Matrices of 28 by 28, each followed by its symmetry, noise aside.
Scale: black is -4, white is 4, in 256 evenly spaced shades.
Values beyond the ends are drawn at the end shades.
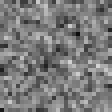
symmetric across the other diagonal.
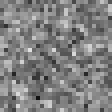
symmetric across the other diagonal.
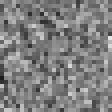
no symmetry.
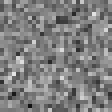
antisymmetric.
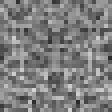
mirrored left to right.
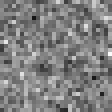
symmetric across the other diagonal.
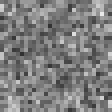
same after a half turn.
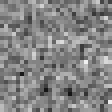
no symmetry.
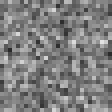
antisymmetric.
